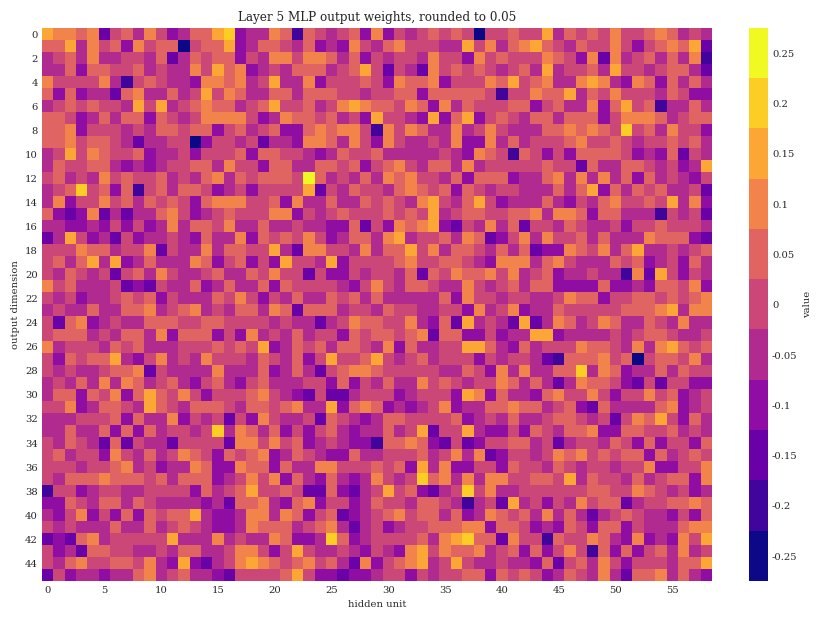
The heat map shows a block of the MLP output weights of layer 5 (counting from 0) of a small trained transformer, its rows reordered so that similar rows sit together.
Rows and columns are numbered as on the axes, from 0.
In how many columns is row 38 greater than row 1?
18
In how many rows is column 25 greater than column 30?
16
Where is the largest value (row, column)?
12, 23
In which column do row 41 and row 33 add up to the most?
37
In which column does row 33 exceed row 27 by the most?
52
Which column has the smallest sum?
26
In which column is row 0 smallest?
38
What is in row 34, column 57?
-0.1
